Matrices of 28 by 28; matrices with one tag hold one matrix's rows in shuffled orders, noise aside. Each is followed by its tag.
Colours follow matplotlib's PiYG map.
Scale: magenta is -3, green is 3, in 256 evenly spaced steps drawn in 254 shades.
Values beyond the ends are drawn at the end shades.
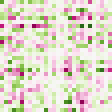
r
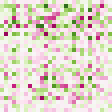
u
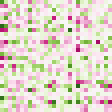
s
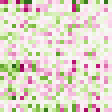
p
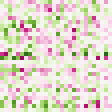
p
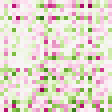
u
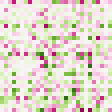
u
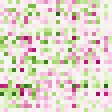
p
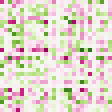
r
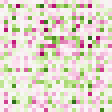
u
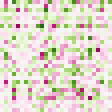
u
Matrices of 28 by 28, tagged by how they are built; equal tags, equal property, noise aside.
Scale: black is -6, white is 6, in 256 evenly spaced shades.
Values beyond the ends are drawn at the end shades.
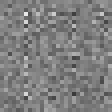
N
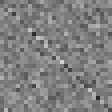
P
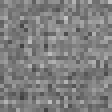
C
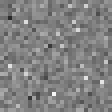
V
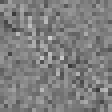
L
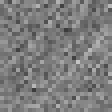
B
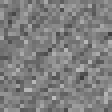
B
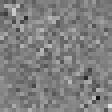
L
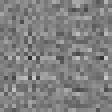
N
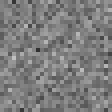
B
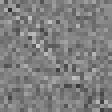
L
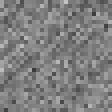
B
